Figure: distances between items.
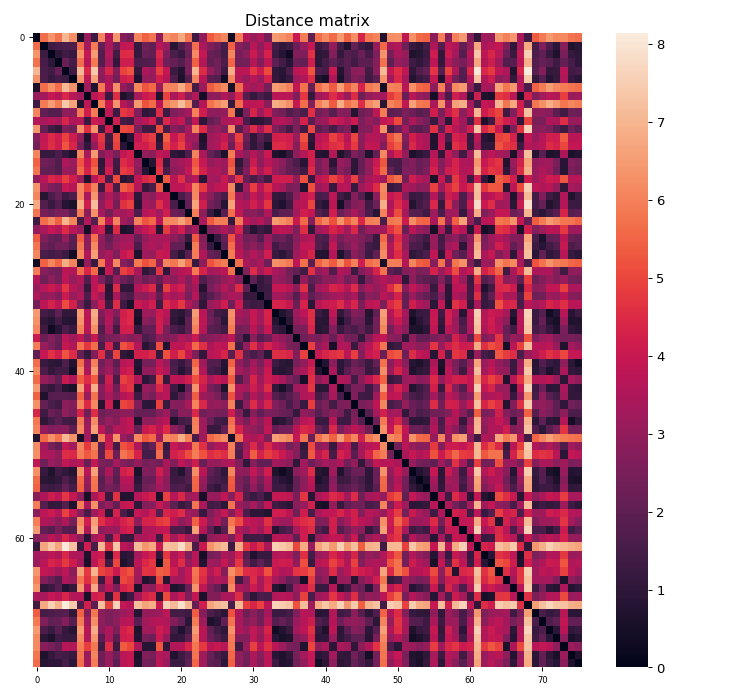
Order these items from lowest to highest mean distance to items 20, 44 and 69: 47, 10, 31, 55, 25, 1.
1, 25, 47, 31, 10, 55
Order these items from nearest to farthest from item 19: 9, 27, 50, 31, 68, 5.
5, 9, 31, 50, 27, 68
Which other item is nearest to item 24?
70
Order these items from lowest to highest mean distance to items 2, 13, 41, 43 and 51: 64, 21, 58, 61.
21, 58, 64, 61
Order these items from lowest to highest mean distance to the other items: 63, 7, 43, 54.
54, 43, 7, 63
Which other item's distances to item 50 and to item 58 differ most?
64
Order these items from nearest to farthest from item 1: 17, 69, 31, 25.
69, 25, 31, 17
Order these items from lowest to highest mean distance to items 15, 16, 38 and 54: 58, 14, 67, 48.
14, 67, 58, 48
